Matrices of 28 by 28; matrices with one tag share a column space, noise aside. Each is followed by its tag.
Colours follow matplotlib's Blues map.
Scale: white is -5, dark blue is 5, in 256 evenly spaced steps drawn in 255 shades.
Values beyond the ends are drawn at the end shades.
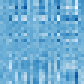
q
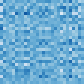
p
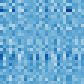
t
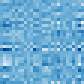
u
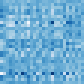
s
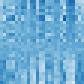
q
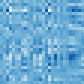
t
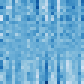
q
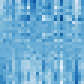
q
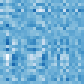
t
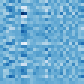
p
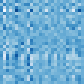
t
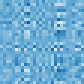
u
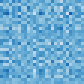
p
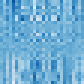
q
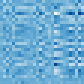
p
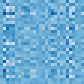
p
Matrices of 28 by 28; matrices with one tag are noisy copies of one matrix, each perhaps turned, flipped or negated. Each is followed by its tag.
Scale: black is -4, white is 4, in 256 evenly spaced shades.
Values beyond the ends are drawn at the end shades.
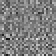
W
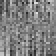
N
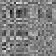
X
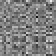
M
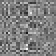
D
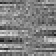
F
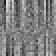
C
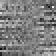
N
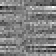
C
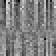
C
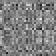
M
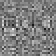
D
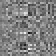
D
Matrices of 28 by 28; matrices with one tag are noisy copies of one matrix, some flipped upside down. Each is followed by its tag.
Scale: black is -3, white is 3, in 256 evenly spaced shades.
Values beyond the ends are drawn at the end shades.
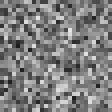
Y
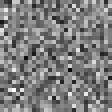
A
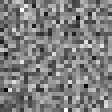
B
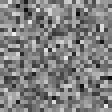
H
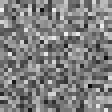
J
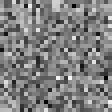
J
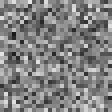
A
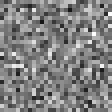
H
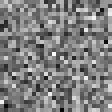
B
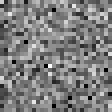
Y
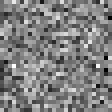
Y
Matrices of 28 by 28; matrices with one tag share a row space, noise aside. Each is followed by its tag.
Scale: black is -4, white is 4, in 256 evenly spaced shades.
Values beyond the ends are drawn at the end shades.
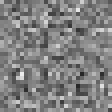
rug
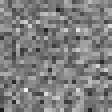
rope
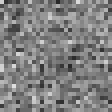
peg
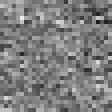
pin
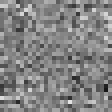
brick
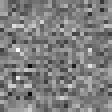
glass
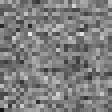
rope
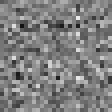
rug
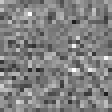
brick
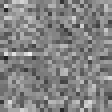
glass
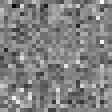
rug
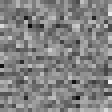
brick
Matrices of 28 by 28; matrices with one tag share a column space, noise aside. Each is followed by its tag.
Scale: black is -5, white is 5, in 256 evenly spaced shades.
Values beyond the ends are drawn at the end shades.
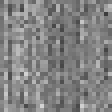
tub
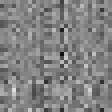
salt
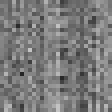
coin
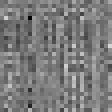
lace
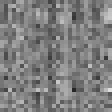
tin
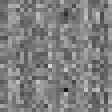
tin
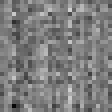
tub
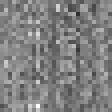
tub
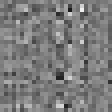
tub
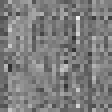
lace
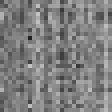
tin
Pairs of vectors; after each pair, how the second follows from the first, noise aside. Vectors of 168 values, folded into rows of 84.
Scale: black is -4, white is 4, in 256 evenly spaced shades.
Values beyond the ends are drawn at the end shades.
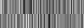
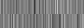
reversed, shrunk.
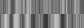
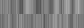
reversed, shrunk.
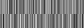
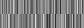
wrapped around.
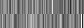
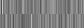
reversed, shrunk.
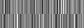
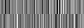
copied.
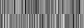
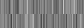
wrapped around, negated, shrunk.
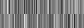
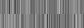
reversed, shrunk.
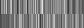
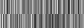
wrapped around.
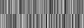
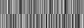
copied.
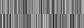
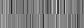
wrapped around, partly zeroed.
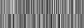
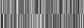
wrapped around.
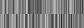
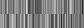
copied.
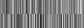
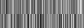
copied.
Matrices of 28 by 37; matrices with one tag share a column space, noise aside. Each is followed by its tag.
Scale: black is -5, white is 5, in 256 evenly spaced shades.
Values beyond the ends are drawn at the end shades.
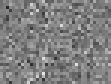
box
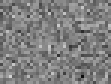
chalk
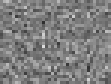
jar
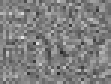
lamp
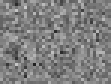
box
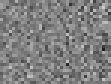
chalk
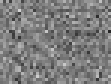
jar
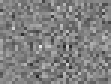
chalk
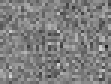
chalk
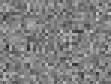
chalk
